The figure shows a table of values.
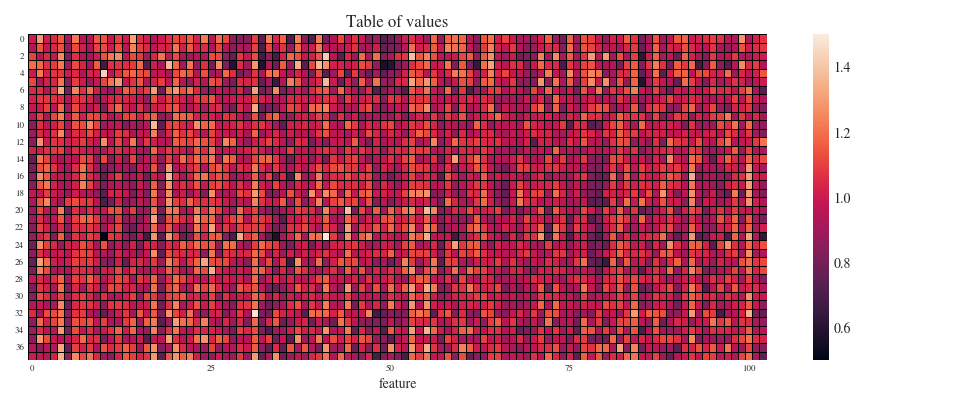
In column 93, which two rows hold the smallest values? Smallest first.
3, 23
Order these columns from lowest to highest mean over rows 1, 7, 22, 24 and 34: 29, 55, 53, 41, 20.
29, 41, 20, 55, 53
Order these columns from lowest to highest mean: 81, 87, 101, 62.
101, 62, 81, 87
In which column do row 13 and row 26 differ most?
36
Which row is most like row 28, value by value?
11
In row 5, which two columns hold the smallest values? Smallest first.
85, 34
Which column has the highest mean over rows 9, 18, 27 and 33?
31
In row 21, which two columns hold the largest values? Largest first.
17, 23
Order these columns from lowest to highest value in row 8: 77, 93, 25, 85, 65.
85, 65, 93, 77, 25
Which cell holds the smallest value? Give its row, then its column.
23, 10
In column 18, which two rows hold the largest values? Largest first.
2, 5
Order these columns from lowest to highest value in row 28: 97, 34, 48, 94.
94, 48, 34, 97
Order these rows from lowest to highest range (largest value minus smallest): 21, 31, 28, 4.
28, 31, 21, 4
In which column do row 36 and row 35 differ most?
50
